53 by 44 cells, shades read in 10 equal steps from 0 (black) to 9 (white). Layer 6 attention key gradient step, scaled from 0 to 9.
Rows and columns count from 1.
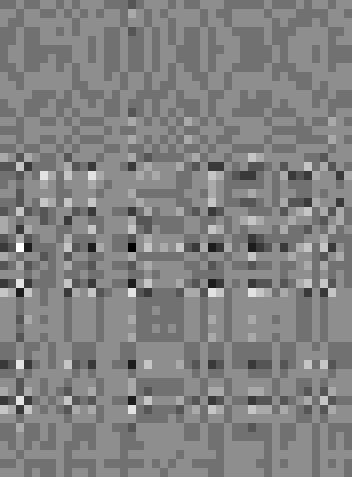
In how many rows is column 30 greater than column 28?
17
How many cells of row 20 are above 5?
12
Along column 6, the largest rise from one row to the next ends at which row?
20
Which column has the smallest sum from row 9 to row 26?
3
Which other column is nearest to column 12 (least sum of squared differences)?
27
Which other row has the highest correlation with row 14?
16
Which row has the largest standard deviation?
28
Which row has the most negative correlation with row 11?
15
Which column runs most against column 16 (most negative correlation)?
23
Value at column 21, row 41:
5
